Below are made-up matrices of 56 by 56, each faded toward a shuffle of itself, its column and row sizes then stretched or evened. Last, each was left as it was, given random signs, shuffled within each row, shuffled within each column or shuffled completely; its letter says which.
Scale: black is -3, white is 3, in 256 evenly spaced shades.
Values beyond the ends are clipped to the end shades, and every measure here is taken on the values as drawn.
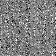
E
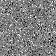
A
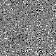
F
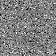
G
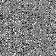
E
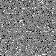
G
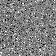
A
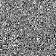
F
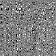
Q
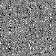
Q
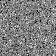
A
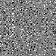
Q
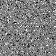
G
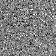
G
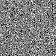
E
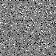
G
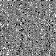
Q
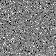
A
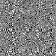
Q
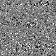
G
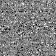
G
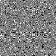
Q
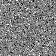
A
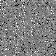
E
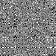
Q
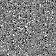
E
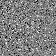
A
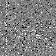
F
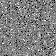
A
